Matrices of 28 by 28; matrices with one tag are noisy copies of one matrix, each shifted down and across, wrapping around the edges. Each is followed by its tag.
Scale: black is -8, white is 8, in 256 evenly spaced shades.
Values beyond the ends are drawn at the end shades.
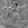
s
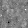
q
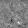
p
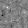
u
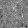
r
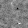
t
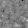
u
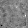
r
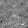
s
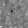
q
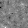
u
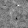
t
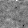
s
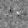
p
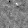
p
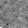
s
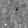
q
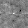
s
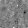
q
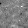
s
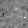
s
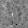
r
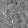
r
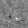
p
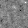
u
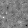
u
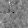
r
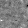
t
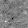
s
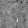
r
